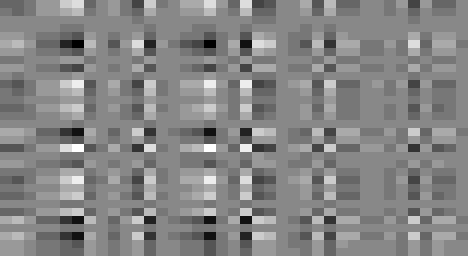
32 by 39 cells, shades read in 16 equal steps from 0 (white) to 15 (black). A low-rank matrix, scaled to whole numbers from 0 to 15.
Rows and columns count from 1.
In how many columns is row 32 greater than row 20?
12
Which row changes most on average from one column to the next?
6
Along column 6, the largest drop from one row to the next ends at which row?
19
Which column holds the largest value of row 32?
18
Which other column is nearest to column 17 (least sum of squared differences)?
26
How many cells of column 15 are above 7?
4
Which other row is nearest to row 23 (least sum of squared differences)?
11
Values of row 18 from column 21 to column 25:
10 6 6 7 8
